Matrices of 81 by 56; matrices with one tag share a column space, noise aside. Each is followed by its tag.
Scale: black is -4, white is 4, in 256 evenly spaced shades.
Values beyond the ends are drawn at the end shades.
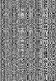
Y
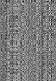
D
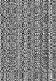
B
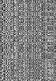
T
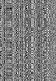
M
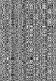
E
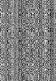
Y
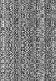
M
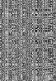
Y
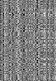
Y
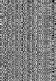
D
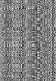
M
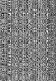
Y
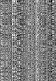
D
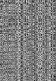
D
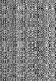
M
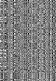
B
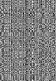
Y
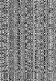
B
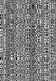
E
